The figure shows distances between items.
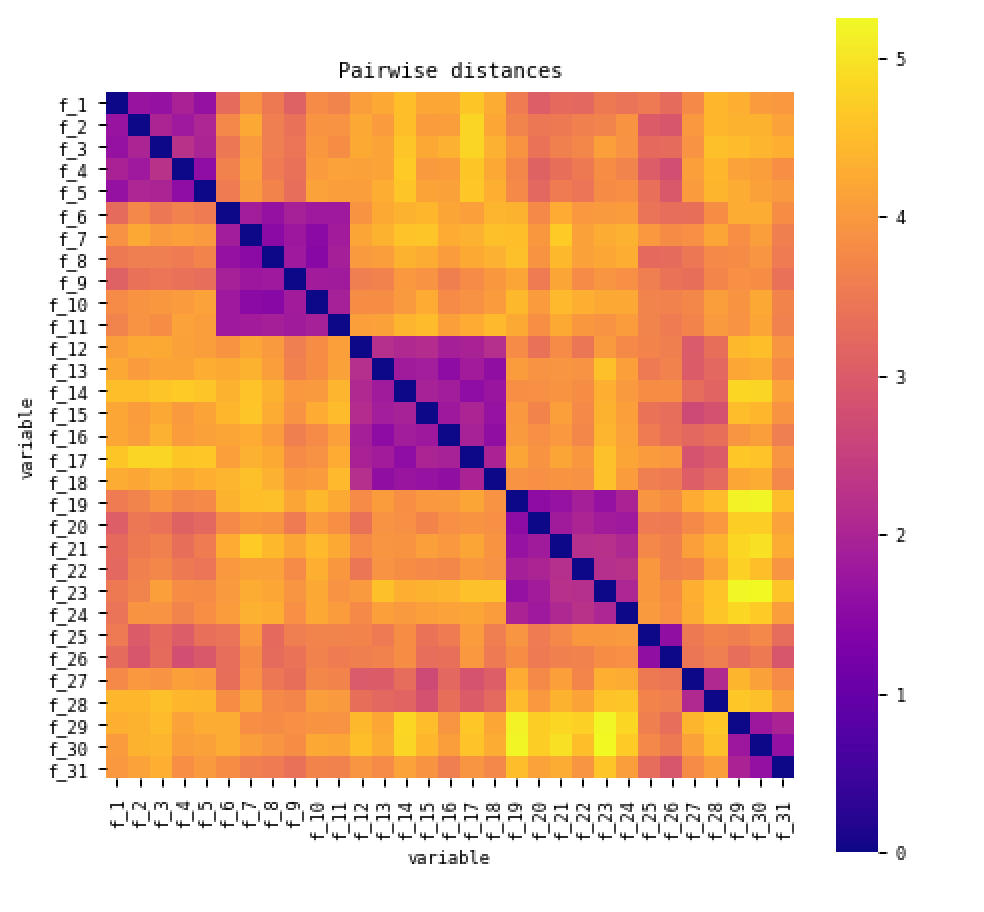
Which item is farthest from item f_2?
f_17
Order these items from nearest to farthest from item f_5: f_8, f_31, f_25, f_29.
f_25, f_8, f_31, f_29
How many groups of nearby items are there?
7
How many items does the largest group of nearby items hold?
7
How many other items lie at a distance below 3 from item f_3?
4
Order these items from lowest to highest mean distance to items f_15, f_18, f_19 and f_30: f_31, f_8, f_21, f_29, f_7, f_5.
f_31, f_21, f_29, f_5, f_8, f_7
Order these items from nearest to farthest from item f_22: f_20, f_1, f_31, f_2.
f_20, f_1, f_2, f_31
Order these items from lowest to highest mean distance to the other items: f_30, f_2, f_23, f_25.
f_25, f_2, f_23, f_30
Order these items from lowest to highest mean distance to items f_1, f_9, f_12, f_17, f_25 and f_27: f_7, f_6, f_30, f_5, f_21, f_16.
f_16, f_6, f_5, f_7, f_21, f_30
